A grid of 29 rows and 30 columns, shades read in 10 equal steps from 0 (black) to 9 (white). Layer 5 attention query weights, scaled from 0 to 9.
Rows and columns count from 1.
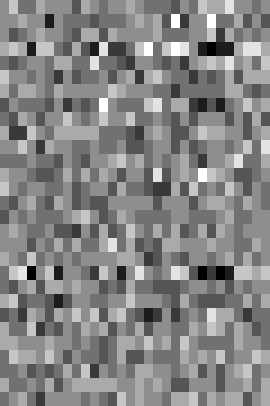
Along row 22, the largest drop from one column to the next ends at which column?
3
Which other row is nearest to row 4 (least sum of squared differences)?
20
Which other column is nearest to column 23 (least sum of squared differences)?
25
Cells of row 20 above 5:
11
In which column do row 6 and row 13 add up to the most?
18
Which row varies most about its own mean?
4
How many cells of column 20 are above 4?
12
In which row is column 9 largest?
23
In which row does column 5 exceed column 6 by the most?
2
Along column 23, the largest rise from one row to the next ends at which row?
13
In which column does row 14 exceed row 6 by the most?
22
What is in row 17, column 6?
5
